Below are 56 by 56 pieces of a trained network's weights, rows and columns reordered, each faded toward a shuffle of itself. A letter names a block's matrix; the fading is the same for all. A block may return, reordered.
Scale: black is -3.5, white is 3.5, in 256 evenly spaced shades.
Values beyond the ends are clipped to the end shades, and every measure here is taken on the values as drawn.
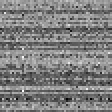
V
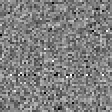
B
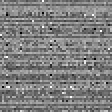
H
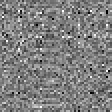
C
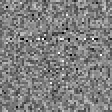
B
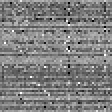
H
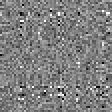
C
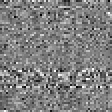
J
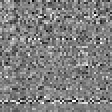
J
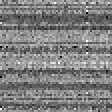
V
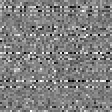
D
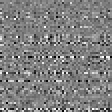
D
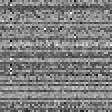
V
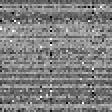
H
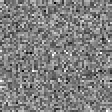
B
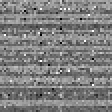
H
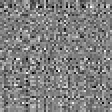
J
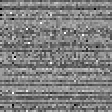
H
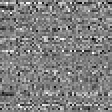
J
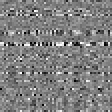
D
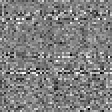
J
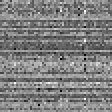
V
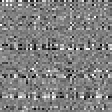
D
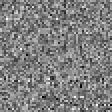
B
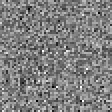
B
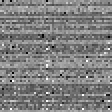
H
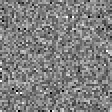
B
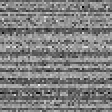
V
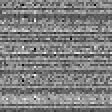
V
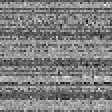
V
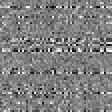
D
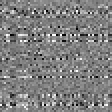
D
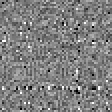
C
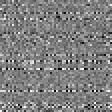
D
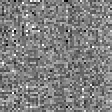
B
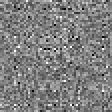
C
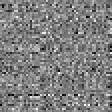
J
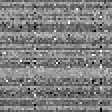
H
